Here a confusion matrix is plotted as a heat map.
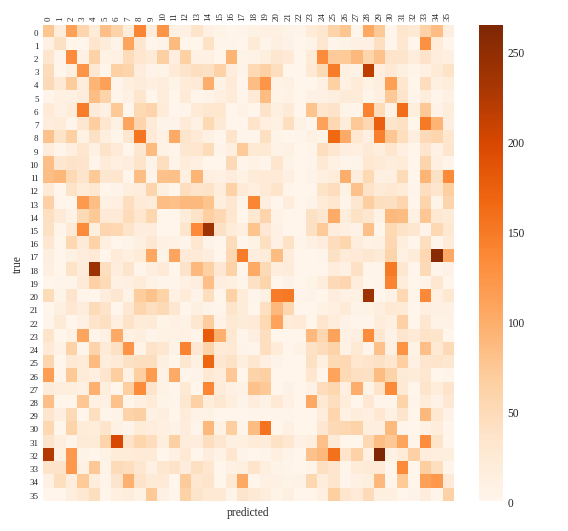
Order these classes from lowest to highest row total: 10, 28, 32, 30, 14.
10, 28, 30, 14, 32
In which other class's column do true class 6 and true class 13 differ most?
18
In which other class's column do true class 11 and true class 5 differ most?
35
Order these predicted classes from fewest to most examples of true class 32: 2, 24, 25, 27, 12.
12, 27, 24, 2, 25
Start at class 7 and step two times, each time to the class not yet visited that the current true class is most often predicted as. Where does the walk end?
33
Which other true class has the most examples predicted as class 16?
2
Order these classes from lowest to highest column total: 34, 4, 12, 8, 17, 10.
17, 10, 12, 34, 8, 4
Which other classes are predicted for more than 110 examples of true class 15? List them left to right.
3, 13, 14
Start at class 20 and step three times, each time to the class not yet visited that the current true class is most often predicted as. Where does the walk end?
14
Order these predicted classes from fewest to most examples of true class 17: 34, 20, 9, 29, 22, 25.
22, 29, 25, 20, 9, 34
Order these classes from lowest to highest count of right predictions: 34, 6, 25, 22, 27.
22, 25, 6, 27, 34
